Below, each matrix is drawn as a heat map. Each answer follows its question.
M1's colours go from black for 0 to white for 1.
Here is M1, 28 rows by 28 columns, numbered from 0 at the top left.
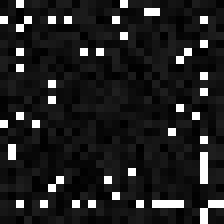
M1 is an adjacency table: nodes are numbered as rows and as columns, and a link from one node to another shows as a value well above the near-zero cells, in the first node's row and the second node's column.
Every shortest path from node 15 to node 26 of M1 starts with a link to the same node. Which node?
node 0
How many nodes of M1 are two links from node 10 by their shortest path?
3
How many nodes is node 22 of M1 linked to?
3
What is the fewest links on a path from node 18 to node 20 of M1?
4
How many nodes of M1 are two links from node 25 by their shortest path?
9
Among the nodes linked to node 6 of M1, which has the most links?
node 2
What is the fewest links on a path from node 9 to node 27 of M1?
2
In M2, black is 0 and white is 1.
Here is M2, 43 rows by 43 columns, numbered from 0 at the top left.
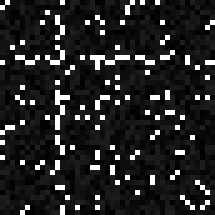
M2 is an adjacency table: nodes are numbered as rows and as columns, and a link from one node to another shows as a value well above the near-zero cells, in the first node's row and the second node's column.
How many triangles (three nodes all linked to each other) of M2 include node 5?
1
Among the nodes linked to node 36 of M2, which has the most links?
node 23
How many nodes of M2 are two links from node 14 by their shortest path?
4
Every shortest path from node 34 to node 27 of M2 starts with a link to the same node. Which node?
node 35
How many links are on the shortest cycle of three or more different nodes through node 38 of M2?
5
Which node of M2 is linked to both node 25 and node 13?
node 19
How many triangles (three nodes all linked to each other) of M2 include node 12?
7
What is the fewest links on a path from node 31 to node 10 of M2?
3
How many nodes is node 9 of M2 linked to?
3
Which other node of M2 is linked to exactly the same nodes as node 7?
node 18
